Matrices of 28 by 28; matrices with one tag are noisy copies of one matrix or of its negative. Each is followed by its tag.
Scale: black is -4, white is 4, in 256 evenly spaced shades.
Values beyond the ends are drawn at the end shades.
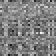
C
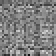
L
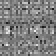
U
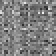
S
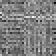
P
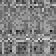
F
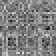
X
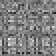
X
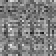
C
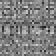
U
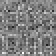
X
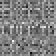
U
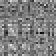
C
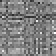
P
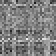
F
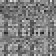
C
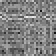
P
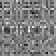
U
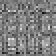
X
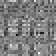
C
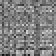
L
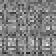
X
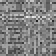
P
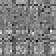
F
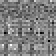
C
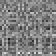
X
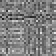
P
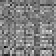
L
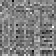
L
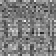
C
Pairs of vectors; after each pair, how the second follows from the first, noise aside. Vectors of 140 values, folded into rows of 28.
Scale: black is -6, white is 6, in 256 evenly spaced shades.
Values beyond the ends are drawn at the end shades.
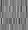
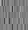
wrapped around, partly zeroed.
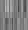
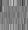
wrapped around, partly zeroed.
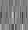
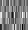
negated, scaled up.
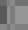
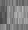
copied.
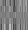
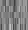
copied.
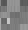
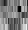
reversed, negated, scaled up.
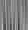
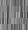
wrapped around.
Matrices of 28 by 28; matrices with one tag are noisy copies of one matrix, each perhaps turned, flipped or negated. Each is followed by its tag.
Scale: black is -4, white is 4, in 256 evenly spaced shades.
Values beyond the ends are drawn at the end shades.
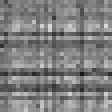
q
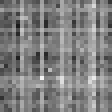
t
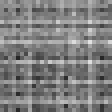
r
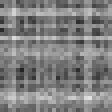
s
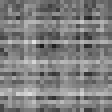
t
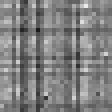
q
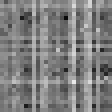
q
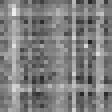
s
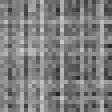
r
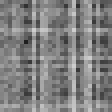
q
